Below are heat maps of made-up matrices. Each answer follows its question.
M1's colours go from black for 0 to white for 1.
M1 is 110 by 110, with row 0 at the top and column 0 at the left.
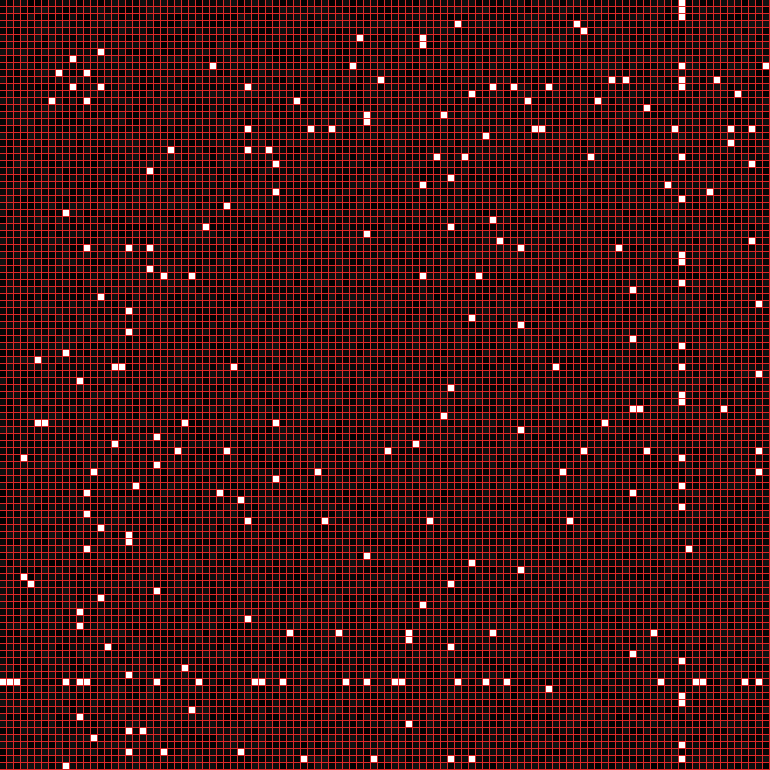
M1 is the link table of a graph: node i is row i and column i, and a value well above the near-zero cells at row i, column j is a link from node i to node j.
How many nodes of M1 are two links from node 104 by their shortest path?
7
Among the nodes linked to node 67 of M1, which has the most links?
node 108
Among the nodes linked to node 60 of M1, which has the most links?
node 39
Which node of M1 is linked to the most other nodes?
node 97
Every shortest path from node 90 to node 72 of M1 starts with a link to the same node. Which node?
node 70
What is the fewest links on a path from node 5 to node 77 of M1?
6
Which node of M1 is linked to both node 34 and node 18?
node 107
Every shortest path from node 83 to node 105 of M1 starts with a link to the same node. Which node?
node 64
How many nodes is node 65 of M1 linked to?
2
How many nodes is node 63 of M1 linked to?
2
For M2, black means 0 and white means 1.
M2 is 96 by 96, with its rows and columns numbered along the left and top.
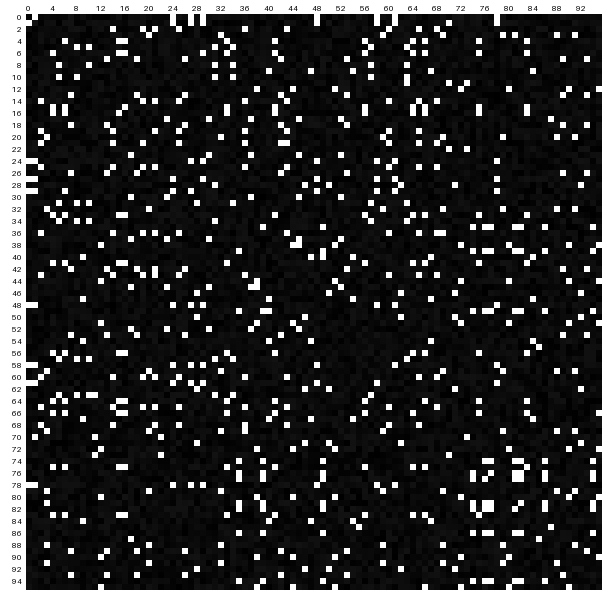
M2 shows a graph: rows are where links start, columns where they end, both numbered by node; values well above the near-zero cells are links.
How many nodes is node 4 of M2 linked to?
10
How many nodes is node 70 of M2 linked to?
4
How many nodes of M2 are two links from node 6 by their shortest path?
9
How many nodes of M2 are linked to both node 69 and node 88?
6
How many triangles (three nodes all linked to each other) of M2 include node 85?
0
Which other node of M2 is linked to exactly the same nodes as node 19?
node 68
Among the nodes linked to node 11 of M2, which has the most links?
node 63
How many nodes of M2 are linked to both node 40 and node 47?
4
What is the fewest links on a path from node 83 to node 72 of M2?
3
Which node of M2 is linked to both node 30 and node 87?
node 17
